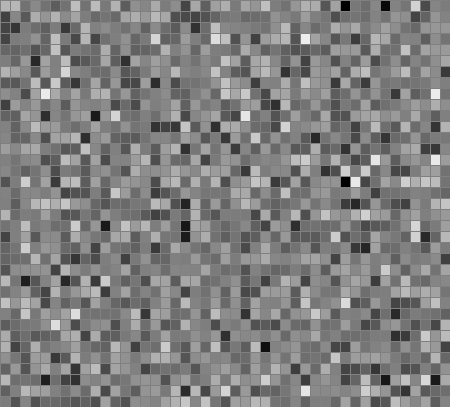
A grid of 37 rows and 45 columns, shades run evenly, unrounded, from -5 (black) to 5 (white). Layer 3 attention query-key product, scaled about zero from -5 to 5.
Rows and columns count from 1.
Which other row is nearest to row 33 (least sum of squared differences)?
25
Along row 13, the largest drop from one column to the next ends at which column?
9
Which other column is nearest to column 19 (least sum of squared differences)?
11
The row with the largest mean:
17
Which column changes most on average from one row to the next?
8
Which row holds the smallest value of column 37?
23
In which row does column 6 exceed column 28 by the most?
30
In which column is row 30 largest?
6
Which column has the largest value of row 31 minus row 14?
43
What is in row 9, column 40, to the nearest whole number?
-3
